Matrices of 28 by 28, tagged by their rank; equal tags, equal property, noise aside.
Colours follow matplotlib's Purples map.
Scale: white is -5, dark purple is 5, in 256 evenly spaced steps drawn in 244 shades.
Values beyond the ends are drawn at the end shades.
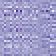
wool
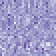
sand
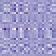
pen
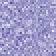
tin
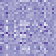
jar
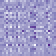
wool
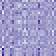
wool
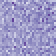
sand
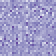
tin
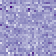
sand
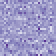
sand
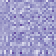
jar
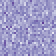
sand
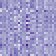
wool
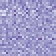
sand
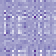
pen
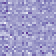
sand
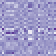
pen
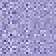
wool
